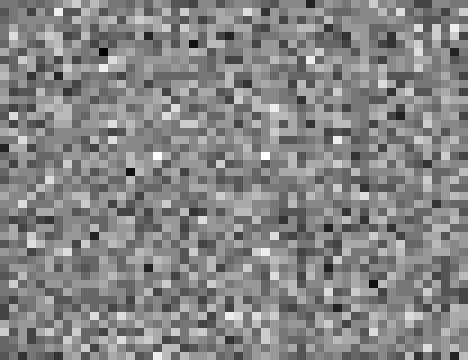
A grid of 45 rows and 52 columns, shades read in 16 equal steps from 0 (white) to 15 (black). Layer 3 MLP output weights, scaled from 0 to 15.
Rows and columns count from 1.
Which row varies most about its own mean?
5
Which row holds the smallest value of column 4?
31
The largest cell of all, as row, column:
7, 12
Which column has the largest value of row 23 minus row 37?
40
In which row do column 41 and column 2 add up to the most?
28
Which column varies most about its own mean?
38
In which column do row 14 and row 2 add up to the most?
4
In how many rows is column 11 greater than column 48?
24
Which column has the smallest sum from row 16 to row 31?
48
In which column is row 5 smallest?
2
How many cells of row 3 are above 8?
14
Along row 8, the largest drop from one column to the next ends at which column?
35
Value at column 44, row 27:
4
